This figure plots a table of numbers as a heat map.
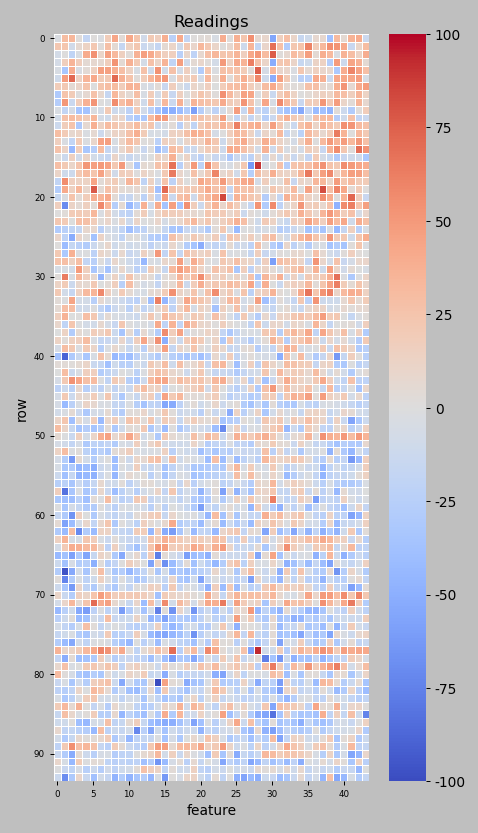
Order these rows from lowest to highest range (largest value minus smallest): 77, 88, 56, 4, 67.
56, 88, 4, 67, 77
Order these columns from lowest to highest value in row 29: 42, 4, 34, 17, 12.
12, 42, 4, 34, 17
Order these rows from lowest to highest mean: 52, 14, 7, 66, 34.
66, 52, 34, 14, 7
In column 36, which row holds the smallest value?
58
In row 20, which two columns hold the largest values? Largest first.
23, 41
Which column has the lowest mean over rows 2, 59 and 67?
1
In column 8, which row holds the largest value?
5
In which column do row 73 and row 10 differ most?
15
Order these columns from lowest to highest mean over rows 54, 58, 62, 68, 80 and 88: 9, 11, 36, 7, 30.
36, 9, 11, 7, 30
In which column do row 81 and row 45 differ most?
14
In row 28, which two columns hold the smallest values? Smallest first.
30, 12
